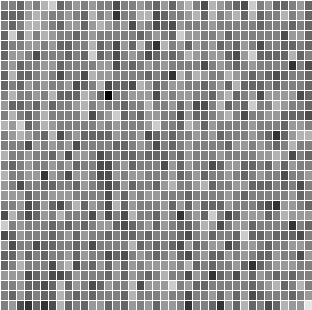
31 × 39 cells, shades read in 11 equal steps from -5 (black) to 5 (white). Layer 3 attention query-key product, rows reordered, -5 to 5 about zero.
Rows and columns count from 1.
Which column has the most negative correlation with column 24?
31
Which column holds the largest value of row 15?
37
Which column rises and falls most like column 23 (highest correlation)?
12
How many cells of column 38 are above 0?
9
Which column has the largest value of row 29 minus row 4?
22
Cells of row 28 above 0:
10
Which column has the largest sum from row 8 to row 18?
24
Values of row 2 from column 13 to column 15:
0 1 -3
